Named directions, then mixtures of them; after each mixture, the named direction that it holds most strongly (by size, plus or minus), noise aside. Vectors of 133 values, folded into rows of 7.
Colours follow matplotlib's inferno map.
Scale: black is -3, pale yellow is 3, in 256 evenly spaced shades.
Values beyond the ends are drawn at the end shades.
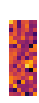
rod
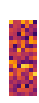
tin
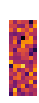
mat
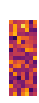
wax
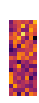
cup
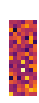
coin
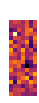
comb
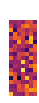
coin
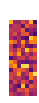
tin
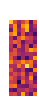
rod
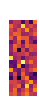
tin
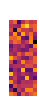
coin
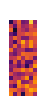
rod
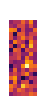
comb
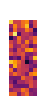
wax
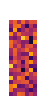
coin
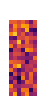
wax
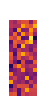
cup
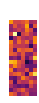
comb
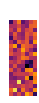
rod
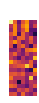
rod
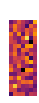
coin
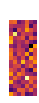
rod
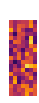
comb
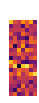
tin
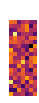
rod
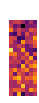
wax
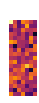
rod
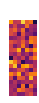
tin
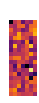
tin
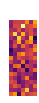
cup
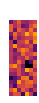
rod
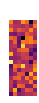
mat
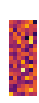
coin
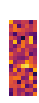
mat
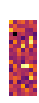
comb
